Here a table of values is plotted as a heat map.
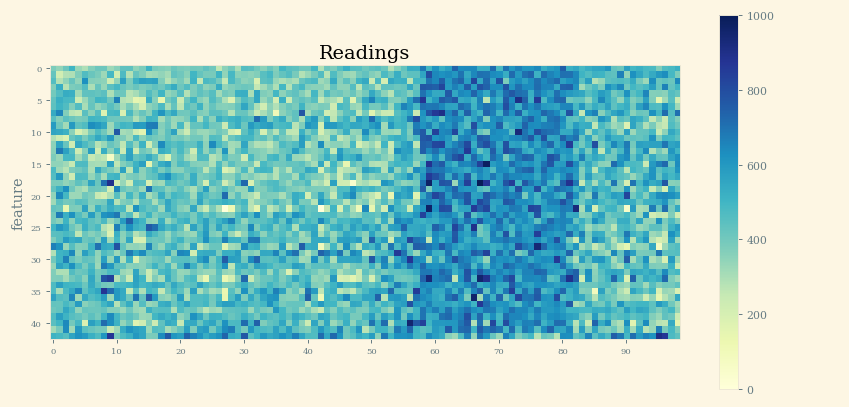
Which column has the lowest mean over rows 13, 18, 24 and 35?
47
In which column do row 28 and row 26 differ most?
90
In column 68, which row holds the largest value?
15
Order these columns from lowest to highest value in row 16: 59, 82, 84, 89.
89, 84, 82, 59
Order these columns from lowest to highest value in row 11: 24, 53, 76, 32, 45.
45, 24, 32, 53, 76
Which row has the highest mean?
42
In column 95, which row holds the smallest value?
28
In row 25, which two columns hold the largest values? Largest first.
66, 63
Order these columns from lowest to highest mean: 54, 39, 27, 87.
27, 39, 87, 54
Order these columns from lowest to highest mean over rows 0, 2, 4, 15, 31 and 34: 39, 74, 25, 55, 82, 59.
25, 39, 55, 82, 74, 59
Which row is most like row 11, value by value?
32
